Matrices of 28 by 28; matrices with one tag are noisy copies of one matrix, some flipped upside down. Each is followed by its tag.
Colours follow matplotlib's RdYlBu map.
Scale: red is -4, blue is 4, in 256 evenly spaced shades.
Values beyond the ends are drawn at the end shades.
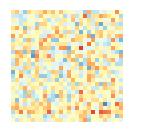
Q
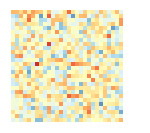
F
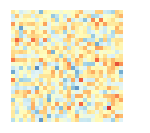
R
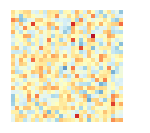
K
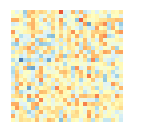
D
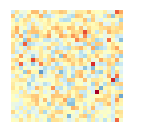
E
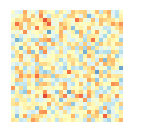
Q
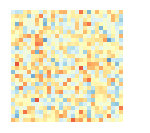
F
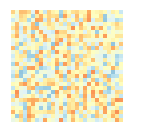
D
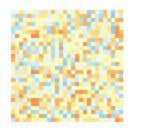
E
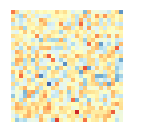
Q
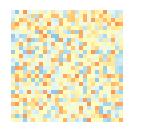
Q
